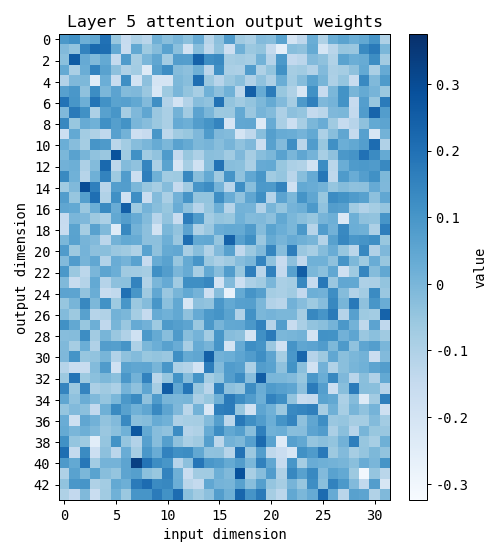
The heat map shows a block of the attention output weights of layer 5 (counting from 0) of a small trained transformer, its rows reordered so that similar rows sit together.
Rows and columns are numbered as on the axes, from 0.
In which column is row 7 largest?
30
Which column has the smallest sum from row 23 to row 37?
29
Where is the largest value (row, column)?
40, 7
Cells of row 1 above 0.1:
5
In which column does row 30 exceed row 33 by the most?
14
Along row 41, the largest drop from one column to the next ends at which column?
18
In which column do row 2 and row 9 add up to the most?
1
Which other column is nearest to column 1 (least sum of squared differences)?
27
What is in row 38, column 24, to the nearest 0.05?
-0.05
